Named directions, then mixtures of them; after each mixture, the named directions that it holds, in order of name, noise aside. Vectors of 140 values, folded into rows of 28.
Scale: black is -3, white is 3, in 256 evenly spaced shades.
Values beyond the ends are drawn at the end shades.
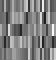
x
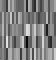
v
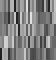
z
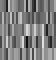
v.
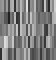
z.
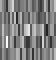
v, z.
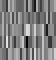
v.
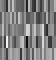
v.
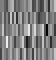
v, z.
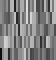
z.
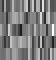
x.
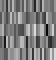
v, x.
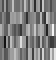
v, x.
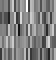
x, z.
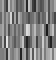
v.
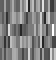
x.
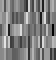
x.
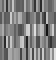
v, x.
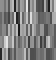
z.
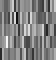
v, z.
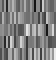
v, x.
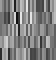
z.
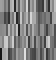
z.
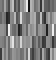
x, z.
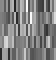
z.
